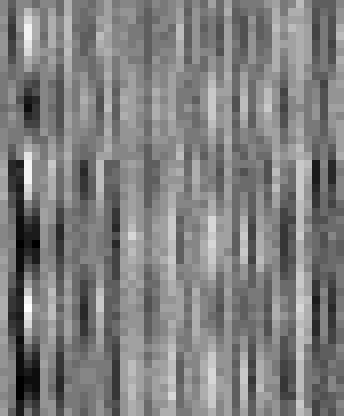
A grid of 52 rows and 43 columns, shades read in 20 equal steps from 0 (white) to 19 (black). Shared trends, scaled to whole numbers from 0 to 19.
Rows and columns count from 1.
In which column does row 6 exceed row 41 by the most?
22
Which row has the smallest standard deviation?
18
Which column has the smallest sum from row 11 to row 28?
38
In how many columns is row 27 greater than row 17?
19
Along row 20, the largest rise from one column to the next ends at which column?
24
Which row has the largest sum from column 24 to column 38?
41
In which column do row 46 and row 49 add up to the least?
27
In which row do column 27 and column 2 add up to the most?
40
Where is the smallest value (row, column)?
39, 4
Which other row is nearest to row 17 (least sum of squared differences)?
10
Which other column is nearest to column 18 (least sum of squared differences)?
21
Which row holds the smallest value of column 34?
14
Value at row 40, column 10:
11
